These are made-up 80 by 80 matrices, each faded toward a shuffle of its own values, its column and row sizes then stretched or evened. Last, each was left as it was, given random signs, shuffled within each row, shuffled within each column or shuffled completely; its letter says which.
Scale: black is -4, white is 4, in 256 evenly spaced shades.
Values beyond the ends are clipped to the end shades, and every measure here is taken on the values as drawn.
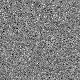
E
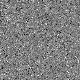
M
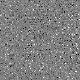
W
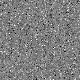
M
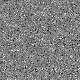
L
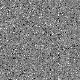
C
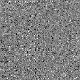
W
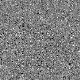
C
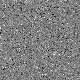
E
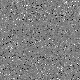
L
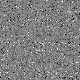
L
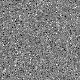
M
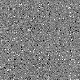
C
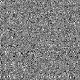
W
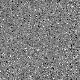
M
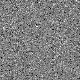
M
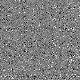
C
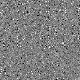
W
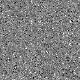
W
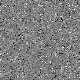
C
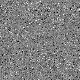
L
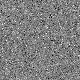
E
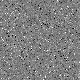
E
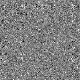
W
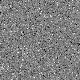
E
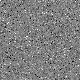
E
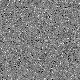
E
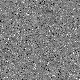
E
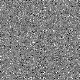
C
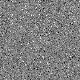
M
